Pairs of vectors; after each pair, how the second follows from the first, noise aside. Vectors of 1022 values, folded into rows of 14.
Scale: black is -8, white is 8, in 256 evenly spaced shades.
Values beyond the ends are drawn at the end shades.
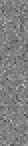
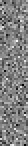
negated, scaled up.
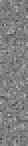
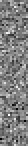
scaled up.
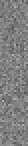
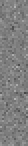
partly zeroed.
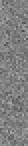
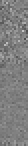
negated, partly zeroed.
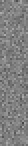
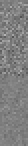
partly zeroed.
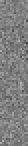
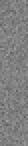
wrapped around, shrunk.
